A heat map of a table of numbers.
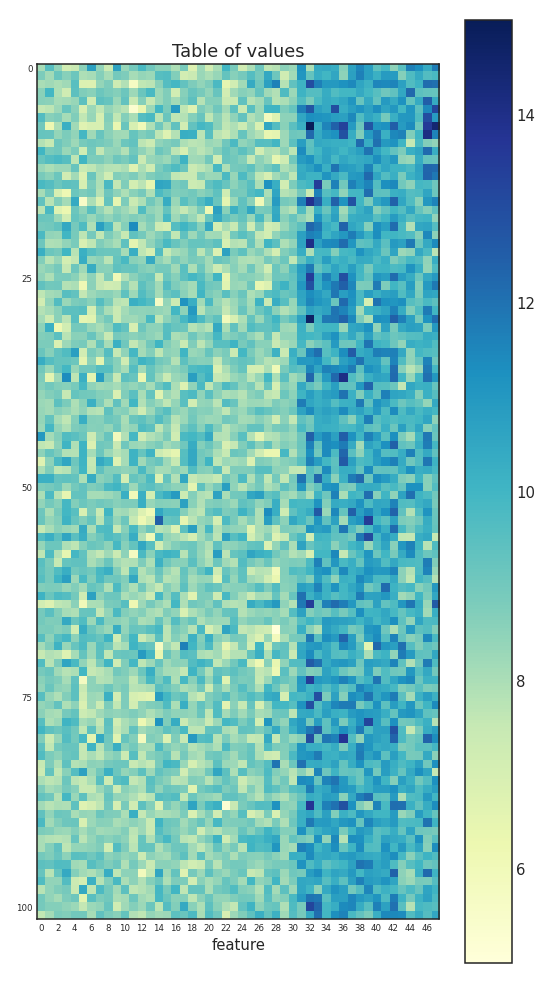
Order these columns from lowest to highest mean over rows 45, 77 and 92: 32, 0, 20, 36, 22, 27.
22, 0, 20, 27, 36, 32
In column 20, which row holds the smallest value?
17
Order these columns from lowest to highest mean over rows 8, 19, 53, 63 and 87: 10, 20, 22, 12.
12, 10, 22, 20
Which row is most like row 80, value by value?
37
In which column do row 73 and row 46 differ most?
5
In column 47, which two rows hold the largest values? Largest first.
7, 5
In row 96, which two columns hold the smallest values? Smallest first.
12, 17
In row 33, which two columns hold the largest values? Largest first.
39, 35
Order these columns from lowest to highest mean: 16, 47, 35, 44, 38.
16, 44, 47, 38, 35
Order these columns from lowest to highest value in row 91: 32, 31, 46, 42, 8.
8, 46, 32, 42, 31
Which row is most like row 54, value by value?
78
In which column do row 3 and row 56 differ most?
44
